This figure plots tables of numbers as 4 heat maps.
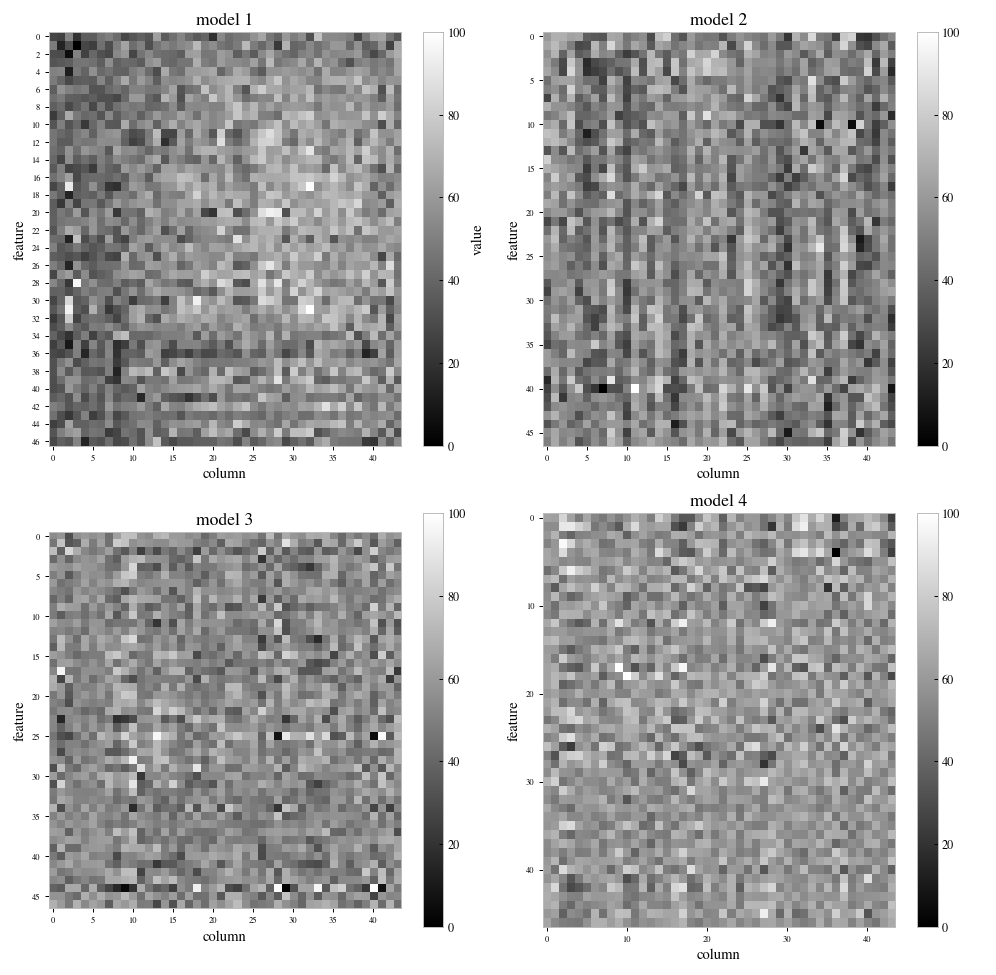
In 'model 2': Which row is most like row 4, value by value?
3
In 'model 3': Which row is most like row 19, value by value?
37
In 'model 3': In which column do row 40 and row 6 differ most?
8
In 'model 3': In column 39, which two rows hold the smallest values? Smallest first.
44, 29
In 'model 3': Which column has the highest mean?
10
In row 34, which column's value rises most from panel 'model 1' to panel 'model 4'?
2
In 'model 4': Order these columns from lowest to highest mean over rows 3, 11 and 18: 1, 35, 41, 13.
35, 1, 13, 41
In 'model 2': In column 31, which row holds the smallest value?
16
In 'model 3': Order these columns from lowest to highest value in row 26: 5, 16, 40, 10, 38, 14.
38, 16, 5, 14, 40, 10
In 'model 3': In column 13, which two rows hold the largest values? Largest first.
25, 22
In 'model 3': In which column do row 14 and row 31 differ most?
26
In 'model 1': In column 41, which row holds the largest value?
9
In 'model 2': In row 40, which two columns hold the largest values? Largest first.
11, 25
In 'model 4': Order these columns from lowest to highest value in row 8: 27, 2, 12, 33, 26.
27, 26, 12, 33, 2
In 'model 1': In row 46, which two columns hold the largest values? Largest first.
13, 34
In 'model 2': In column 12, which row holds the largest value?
15
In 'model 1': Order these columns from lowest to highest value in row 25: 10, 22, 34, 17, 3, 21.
3, 10, 34, 21, 17, 22
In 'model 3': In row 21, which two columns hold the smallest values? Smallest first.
2, 40
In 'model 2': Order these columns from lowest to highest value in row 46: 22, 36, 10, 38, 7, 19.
38, 10, 7, 19, 36, 22
